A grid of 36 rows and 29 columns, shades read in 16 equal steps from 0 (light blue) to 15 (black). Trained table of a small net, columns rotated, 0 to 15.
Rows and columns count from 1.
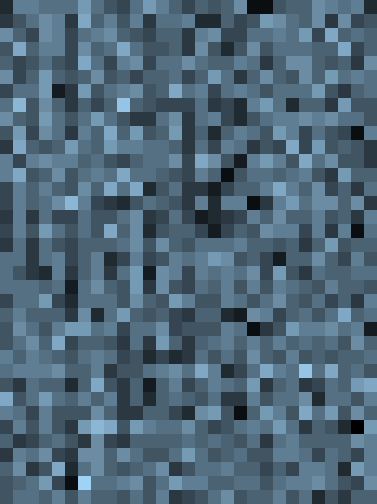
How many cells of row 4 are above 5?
23
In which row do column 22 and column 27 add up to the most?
19
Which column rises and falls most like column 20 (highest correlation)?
29
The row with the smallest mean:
27
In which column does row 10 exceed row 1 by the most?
28
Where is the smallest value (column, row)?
7, 35
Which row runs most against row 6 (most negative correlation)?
11
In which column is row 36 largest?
25
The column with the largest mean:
6
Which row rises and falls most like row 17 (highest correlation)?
14
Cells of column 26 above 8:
14
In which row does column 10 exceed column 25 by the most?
15
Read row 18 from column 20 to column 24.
8 8 9 8 11
